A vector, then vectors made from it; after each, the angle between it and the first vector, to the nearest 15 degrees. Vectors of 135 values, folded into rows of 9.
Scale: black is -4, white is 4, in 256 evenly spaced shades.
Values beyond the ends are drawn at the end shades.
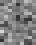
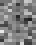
15 degrees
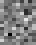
120 degrees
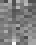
90 degrees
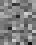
60 degrees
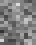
150 degrees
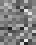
75 degrees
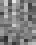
75 degrees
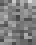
45 degrees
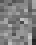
90 degrees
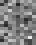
30 degrees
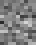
105 degrees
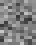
30 degrees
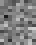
135 degrees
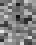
15 degrees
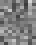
75 degrees
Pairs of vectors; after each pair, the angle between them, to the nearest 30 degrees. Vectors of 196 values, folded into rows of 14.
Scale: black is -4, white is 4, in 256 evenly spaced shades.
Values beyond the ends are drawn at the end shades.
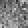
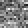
60 degrees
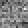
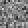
120 degrees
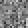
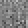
30 degrees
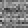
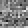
120 degrees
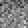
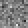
120 degrees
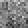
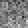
150 degrees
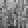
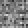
120 degrees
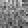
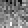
150 degrees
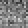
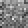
90 degrees
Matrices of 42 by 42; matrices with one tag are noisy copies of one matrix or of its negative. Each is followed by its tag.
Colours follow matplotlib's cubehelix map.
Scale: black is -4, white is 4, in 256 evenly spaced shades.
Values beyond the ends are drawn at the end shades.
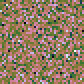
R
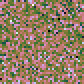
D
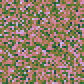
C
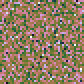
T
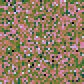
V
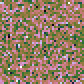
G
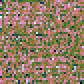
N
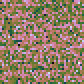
G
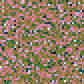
C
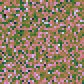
C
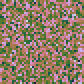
D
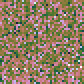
D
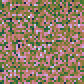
G
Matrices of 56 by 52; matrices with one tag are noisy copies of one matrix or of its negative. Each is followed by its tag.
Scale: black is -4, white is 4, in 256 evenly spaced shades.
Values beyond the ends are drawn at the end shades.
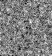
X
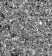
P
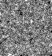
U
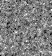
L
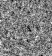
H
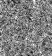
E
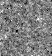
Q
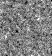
Q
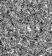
H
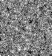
X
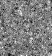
U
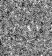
H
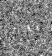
H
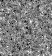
X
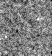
Q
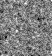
Q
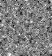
U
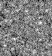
P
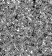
E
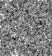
P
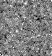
Q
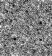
P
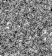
L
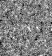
H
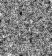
U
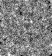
U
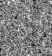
E
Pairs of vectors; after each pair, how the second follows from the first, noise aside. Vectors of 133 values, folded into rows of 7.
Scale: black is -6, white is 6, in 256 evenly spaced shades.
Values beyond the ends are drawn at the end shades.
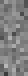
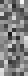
reversed, negated, scaled up.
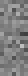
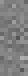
wrapped around, negated, shrunk.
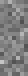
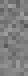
wrapped around, negated, shrunk.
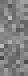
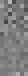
wrapped around, partly zeroed.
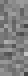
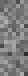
sign-scrambled.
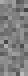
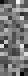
negated, scaled up.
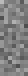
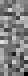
reversed, negated, scaled up.
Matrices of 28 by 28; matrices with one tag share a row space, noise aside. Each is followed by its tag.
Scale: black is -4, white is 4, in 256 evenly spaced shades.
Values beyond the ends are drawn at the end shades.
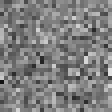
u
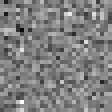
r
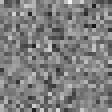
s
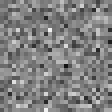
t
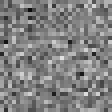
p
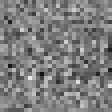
s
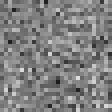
s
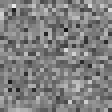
u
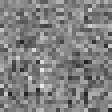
u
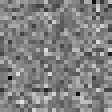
t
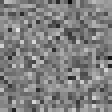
s
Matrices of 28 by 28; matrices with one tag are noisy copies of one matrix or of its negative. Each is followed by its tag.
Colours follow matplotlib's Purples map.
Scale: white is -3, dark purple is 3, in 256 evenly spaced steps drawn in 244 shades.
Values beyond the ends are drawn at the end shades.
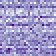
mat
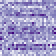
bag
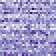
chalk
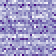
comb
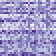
chalk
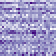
chalk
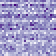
chalk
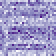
bag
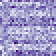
bag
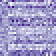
bag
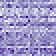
mat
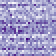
comb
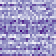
comb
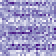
bag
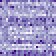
bag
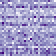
mat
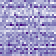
mat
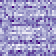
bag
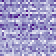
chalk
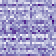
comb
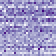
mat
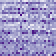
chalk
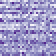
chalk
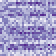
bag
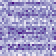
bag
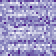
bag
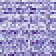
chalk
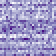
comb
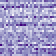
mat
